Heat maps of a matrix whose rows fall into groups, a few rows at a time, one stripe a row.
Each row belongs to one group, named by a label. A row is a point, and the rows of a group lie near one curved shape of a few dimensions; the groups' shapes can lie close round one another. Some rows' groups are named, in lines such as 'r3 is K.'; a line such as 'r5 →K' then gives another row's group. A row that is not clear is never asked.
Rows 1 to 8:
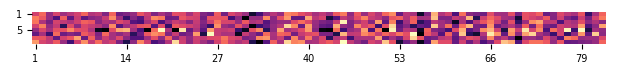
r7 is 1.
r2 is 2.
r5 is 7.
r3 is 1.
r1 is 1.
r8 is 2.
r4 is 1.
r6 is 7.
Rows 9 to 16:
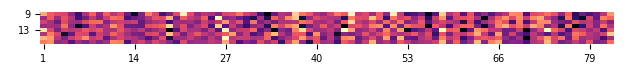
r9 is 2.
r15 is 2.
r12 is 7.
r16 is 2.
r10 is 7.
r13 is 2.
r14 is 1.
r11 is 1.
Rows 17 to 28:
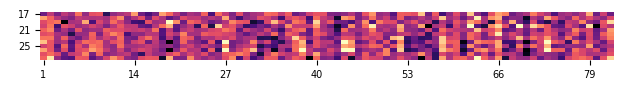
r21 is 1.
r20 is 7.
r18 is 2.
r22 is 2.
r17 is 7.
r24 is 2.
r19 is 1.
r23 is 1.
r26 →2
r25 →1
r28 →1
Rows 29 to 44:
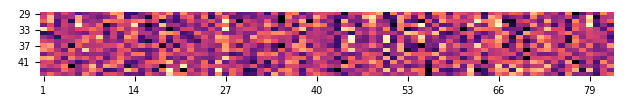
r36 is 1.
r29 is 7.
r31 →1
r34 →7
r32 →7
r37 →1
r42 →2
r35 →1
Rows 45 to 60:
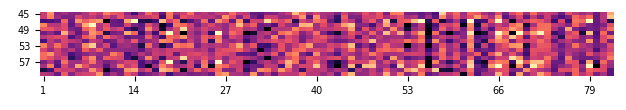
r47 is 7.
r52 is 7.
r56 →2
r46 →1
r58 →7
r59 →7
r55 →2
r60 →1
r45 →1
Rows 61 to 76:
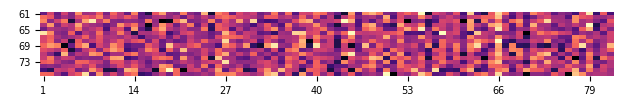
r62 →1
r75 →7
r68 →1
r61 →7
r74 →7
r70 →2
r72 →7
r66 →2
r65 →7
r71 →1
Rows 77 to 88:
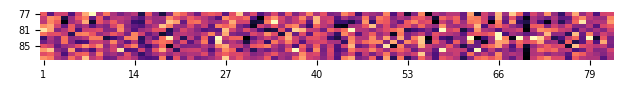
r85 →1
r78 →1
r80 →2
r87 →1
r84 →7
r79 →1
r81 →2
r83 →7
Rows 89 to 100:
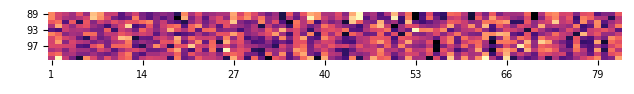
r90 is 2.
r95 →2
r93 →7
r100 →1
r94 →1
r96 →7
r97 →2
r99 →2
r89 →2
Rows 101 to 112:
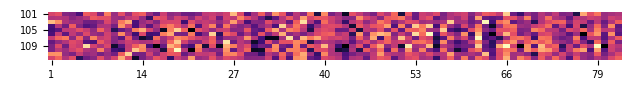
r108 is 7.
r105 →7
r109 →7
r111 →2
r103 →2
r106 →7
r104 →7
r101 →1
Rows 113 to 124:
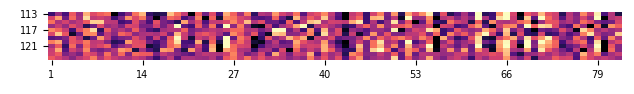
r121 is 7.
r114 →7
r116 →7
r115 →2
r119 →7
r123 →1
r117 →1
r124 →1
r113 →7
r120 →7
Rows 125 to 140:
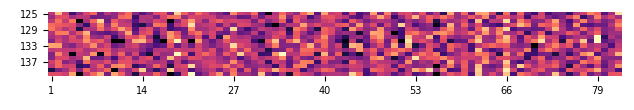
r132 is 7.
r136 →7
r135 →1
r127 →2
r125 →1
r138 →2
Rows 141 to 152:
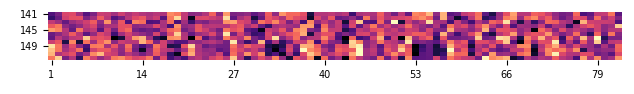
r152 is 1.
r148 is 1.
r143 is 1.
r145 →2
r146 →7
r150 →2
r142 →7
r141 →7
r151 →2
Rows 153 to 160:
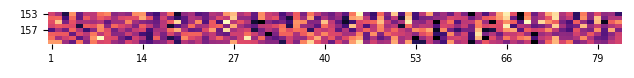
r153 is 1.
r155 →7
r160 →2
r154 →1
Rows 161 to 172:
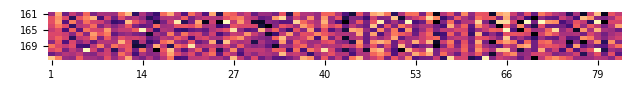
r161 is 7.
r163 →7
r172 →2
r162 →1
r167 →1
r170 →7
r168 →7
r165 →1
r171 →7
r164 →1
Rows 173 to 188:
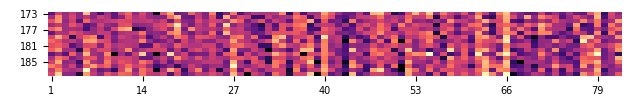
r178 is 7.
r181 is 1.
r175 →1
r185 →1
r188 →1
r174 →7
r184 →1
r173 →7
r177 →2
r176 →7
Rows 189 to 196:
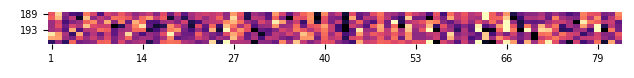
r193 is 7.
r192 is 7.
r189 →1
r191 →1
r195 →2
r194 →2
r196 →7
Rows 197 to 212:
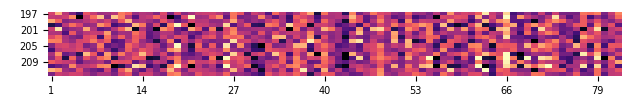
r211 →2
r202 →1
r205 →7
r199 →2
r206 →7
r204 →2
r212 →7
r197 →1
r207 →1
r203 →1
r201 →7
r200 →7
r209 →2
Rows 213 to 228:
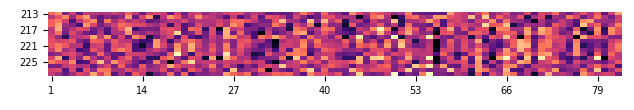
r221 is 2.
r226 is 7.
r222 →2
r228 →1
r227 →1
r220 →2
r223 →7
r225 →2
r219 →1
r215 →1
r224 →7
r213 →1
